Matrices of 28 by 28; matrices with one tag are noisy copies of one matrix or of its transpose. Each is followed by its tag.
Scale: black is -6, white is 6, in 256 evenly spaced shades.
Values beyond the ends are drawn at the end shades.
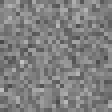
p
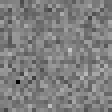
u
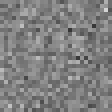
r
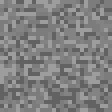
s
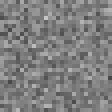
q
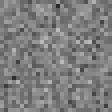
p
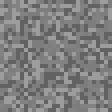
q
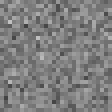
p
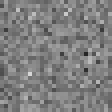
u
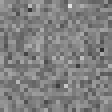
r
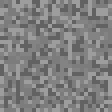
q
